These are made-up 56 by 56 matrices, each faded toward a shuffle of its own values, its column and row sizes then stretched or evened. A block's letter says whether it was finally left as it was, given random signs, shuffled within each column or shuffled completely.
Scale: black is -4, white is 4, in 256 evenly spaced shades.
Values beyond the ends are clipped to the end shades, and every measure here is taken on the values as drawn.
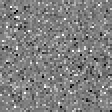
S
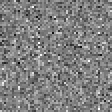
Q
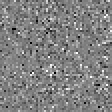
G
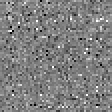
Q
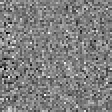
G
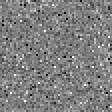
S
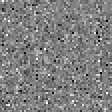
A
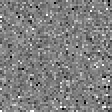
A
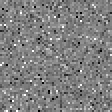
S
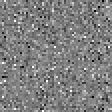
A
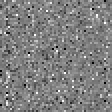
A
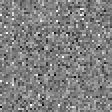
G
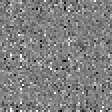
G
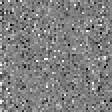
A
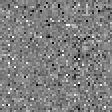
G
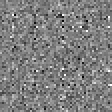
G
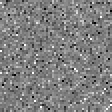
S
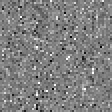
A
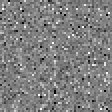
A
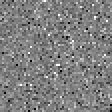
S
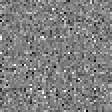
G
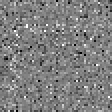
G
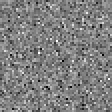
S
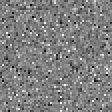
S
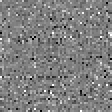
Q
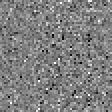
A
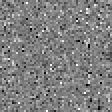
A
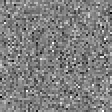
A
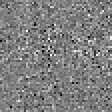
G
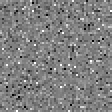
S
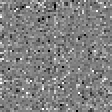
G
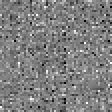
Q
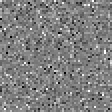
S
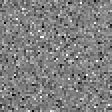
S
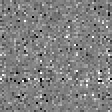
G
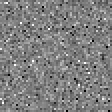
S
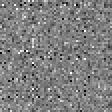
G
